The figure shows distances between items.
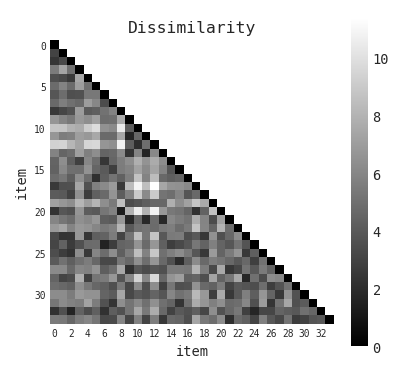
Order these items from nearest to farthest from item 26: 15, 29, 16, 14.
15, 29, 14, 16
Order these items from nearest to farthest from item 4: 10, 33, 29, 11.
29, 33, 11, 10
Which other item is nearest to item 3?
14
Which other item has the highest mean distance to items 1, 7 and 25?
12
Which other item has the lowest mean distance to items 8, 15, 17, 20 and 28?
0
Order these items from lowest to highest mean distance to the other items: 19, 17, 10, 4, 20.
4, 20, 19, 17, 10
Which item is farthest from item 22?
17
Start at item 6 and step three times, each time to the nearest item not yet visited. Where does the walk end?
2
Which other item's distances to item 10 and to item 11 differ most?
13
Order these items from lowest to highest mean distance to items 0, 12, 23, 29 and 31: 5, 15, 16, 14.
15, 16, 14, 5
